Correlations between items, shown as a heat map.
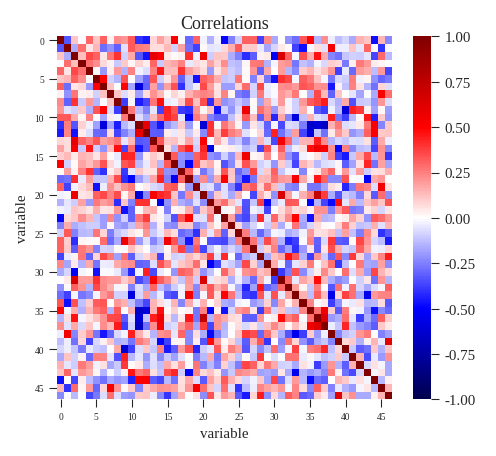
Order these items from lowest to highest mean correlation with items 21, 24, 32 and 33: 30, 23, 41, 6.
30, 6, 41, 23
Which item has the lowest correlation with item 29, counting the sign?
21
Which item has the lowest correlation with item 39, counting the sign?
14
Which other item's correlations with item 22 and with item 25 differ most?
26
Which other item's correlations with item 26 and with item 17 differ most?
9
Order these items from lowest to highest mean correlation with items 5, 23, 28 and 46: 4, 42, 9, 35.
35, 4, 42, 9
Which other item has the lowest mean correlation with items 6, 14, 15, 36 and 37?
11
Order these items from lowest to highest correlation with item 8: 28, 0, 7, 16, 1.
1, 28, 16, 7, 0
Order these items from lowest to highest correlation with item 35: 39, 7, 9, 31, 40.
39, 7, 9, 31, 40
